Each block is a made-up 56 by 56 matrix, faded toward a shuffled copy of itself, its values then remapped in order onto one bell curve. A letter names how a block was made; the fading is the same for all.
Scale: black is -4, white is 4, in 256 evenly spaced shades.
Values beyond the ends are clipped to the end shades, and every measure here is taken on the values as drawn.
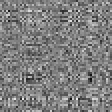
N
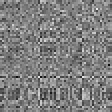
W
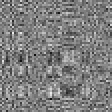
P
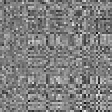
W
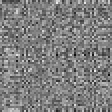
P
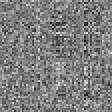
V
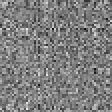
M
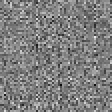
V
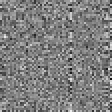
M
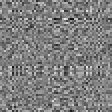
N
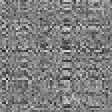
N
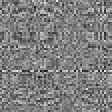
N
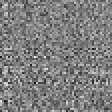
M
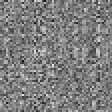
V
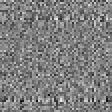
P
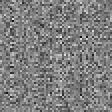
V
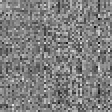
V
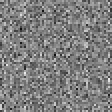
V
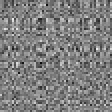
W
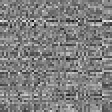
N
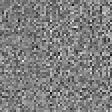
V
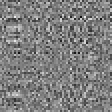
P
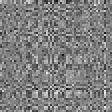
W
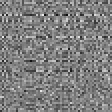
N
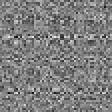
N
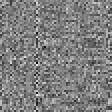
V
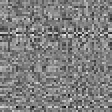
N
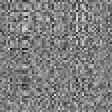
P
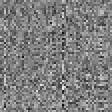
M
